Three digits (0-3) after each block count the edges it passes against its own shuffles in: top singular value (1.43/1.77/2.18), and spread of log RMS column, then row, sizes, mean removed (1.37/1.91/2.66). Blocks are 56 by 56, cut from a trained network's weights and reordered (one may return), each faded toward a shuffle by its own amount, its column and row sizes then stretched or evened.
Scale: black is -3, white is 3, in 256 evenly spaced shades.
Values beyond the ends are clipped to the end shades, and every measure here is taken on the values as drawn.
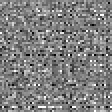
1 0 3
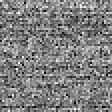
1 0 0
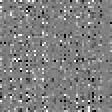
0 3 3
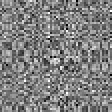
3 1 0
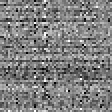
2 2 0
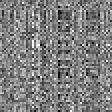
3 2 1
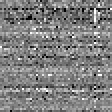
2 1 3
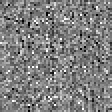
0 1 1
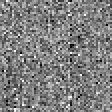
0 1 0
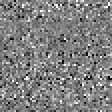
0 0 2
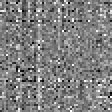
1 2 2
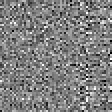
2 2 1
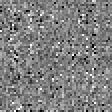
0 2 1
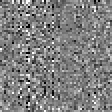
2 3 1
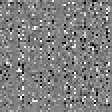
0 3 1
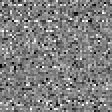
0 0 2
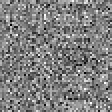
2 1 0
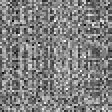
3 0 0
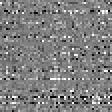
2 2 3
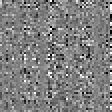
2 3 2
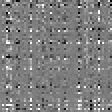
2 3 3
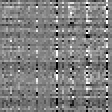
3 3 0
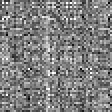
2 1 2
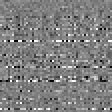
1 0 3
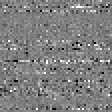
0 1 3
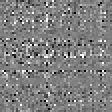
1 2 3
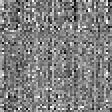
2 1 2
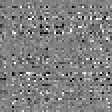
0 2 3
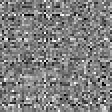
2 1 2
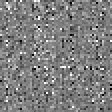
0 2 2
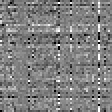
2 3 1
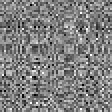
3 1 1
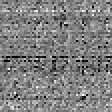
2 2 2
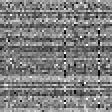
3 1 0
